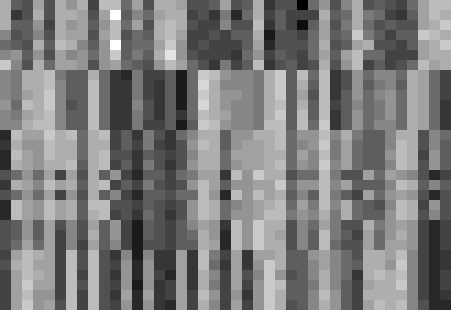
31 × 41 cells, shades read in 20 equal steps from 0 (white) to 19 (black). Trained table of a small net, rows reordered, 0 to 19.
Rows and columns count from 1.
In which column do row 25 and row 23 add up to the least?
24
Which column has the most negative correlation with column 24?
4
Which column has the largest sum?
13
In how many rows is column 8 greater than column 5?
24
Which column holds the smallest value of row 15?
30
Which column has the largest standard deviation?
11
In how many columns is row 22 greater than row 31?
13
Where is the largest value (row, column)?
1, 28
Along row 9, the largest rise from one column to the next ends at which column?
31
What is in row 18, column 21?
15
